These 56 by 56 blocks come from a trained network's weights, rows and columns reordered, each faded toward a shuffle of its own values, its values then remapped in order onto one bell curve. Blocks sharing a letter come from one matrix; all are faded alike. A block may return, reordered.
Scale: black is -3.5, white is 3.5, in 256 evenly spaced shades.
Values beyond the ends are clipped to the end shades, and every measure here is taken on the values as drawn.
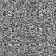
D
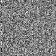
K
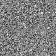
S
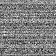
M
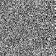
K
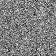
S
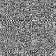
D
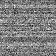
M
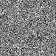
S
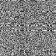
D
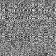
D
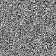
K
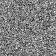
S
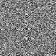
K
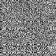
D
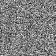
S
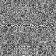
D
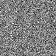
S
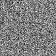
S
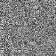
K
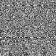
D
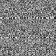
D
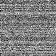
M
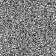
S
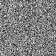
S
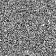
S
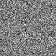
K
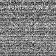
M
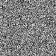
S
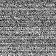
M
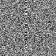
K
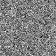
S
